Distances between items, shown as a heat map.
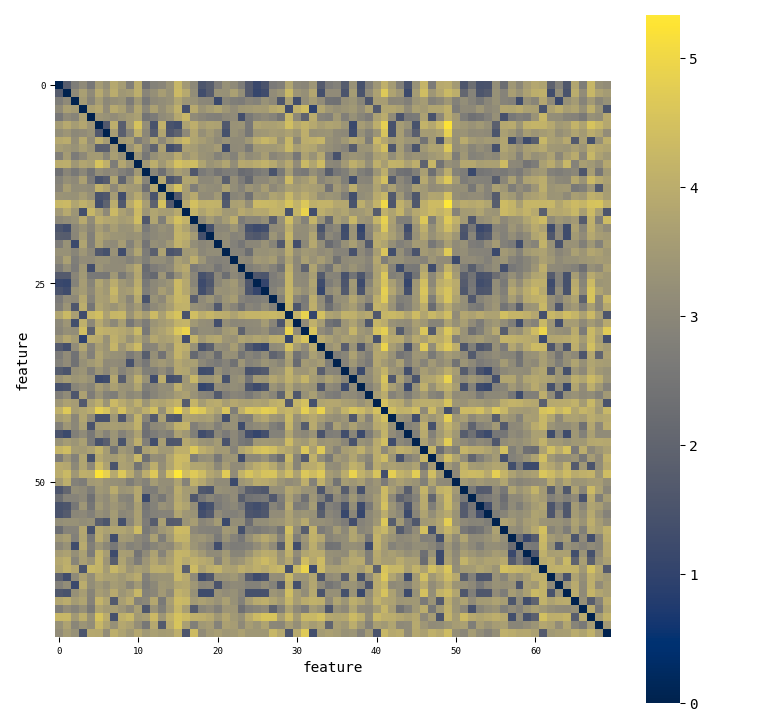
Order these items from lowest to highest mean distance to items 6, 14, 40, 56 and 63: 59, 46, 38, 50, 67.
38, 50, 59, 46, 67
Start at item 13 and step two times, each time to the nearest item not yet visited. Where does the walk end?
34
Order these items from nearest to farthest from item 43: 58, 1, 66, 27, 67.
66, 27, 58, 1, 67
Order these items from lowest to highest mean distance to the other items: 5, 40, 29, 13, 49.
13, 5, 40, 29, 49
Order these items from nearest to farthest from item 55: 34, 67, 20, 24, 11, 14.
14, 24, 11, 34, 20, 67
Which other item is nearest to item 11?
52
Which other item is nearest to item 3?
32
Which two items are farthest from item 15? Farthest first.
49, 41
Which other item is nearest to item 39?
58
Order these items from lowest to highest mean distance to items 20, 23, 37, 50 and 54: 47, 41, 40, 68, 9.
47, 9, 68, 40, 41
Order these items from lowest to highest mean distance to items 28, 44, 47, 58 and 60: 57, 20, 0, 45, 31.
20, 57, 0, 31, 45
